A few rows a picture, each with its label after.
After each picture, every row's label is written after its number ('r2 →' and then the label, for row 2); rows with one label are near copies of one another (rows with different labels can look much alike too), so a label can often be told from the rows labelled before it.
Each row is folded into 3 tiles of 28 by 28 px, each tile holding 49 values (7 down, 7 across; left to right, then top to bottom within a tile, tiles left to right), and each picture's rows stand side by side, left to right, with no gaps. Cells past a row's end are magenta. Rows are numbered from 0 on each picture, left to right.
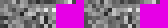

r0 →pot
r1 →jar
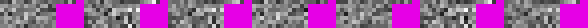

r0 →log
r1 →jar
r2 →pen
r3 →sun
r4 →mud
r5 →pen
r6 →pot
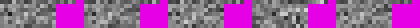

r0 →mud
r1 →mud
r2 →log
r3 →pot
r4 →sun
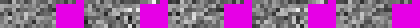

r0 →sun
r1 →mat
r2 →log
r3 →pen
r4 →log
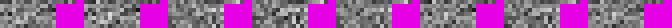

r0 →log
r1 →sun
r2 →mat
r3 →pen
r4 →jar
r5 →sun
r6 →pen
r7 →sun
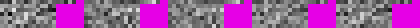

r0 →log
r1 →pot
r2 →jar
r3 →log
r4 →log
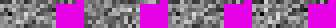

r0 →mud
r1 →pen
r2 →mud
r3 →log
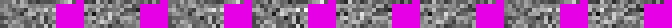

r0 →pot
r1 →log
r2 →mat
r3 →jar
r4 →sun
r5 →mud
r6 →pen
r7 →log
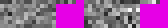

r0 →mud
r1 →mat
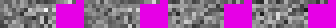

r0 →pen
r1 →jar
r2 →mud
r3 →sun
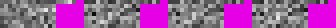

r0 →mat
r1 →mud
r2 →mud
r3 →log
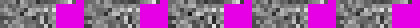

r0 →jar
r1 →pot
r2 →pot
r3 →jar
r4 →pen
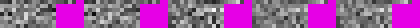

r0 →log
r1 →log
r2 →pen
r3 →mat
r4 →mat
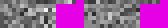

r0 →pen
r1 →sun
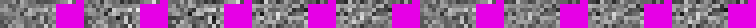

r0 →jar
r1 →jar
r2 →pen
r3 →sun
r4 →log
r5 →jar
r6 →sun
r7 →sun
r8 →log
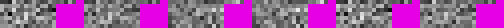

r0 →log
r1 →log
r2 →jar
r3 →mat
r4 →log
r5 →sun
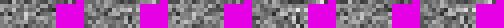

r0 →log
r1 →pen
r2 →mud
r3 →pot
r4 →sun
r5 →pen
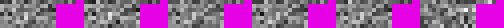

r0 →log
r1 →sun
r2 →mud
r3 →mud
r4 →sun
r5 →mat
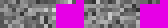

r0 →jar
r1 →sun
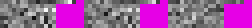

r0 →pot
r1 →pot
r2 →log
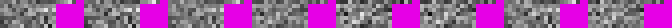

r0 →mat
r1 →mat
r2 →mat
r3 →mud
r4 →mud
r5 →mud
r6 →pot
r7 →log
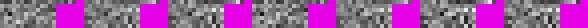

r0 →mud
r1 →pot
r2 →pot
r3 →mud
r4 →mat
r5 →pot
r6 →pot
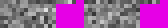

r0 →pot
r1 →mud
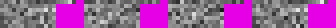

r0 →jar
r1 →mud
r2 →sun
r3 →mat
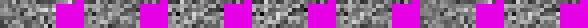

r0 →mat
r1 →mud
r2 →log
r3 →log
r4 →mud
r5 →pot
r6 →sun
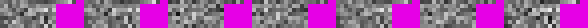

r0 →pen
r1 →jar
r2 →log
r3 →log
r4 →mat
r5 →mud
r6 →pen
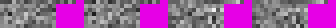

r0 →mud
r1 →mud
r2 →pen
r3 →pot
